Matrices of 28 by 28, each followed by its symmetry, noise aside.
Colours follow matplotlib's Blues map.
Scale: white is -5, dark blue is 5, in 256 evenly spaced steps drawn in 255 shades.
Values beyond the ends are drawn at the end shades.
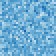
symmetric across the other diagonal.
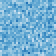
same after a half turn.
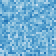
antisymmetric.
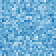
mirrored left to right.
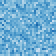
no symmetry.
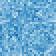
symmetric.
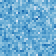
symmetric across the other diagonal.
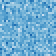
antisymmetric.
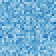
mirrored left to right.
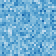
no symmetry.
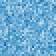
no symmetry.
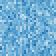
mirrored top to bottom.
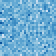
mirrored top to bottom.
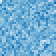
symmetric.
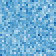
symmetric across the other diagonal.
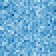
mirrored top to bottom.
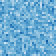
antisymmetric.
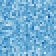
mirrored top to bottom.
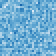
symmetric.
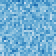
mirrored left to right.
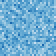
no symmetry.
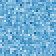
antisymmetric.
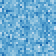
mirrored top to bottom.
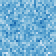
mirrored left to right.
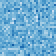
no symmetry.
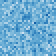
symmetric.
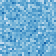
symmetric.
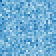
mirrored top to bottom.
